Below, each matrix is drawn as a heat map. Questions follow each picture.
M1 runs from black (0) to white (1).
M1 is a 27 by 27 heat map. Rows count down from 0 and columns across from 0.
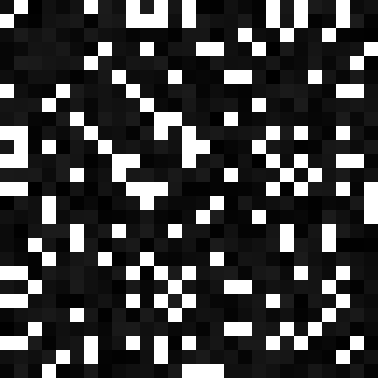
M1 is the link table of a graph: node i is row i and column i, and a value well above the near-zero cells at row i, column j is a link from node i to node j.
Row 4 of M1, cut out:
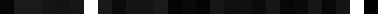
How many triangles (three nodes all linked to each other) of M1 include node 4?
1
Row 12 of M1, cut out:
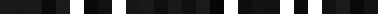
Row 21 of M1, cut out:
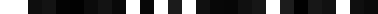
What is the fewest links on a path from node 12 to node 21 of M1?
3
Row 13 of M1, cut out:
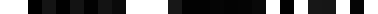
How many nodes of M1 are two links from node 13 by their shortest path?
8
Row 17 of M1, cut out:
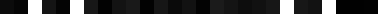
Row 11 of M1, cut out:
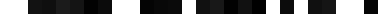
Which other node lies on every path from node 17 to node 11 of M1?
node 8
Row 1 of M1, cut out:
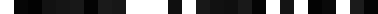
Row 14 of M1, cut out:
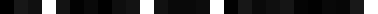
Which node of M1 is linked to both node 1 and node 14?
node 10
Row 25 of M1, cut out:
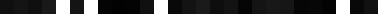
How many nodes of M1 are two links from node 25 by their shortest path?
7
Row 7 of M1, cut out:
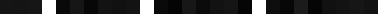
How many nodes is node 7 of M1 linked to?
3
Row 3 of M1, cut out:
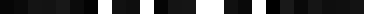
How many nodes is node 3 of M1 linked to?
6
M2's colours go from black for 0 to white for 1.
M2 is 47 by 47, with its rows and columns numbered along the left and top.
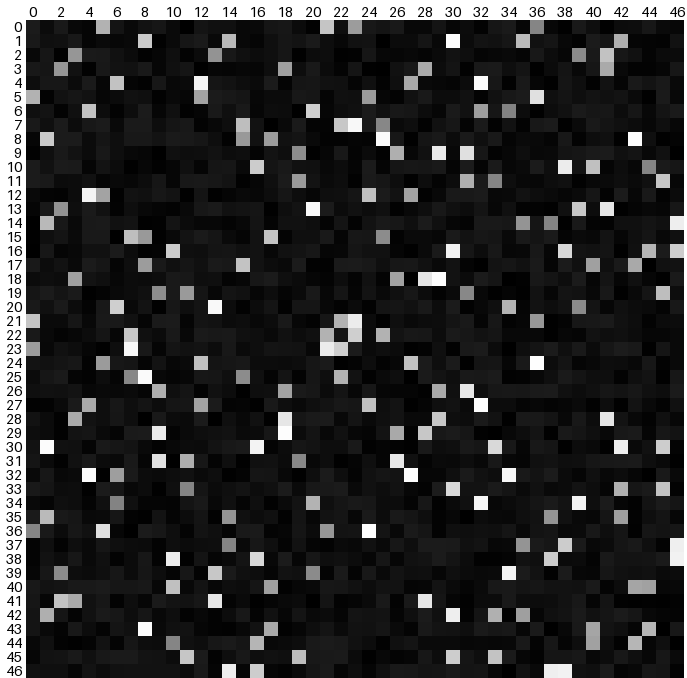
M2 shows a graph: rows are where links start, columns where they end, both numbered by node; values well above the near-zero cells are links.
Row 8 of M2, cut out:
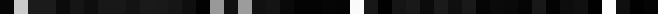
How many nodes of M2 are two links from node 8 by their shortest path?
8
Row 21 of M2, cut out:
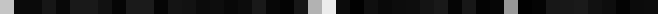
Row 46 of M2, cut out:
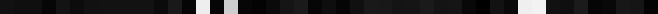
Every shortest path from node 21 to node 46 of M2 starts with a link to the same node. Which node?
node 22
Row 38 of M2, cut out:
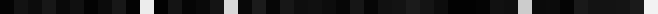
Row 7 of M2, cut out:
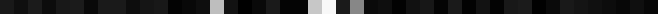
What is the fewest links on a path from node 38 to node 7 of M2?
5
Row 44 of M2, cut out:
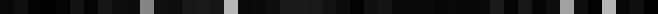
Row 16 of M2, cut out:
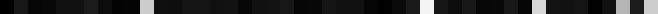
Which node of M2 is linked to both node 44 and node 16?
node 10
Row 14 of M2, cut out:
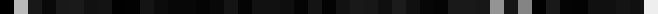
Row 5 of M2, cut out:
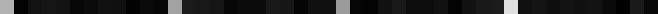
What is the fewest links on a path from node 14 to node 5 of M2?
7
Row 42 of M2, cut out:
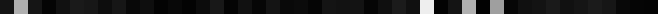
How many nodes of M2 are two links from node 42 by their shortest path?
6
